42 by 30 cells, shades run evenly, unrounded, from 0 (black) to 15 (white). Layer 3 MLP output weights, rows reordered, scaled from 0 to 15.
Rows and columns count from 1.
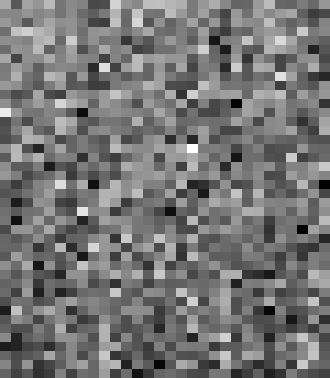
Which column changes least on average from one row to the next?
23
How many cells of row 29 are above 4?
25
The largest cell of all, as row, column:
17, 18
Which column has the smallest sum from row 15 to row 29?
7
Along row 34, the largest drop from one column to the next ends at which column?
19
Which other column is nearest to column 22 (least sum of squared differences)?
13
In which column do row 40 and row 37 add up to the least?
15
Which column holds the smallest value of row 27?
30
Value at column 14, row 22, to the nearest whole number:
5
